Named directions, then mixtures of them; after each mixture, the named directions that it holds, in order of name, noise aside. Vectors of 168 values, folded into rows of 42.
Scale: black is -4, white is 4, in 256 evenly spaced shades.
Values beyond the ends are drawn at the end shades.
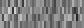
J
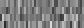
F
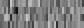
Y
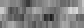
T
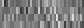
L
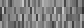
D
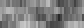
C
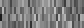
D.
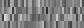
J, L, Y.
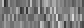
L.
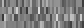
J, L.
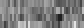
C, F.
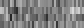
T, Y.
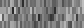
D, J, T.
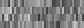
C, J, Y.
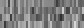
C, F, Y.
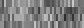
L, T.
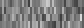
C, D, L.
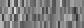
J.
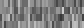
C, F, Y.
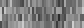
C, D.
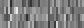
Y.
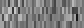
J.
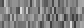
F, L.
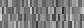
D.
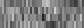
C, D, L.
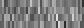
L, Y.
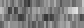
J, T.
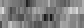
T.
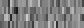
Y.
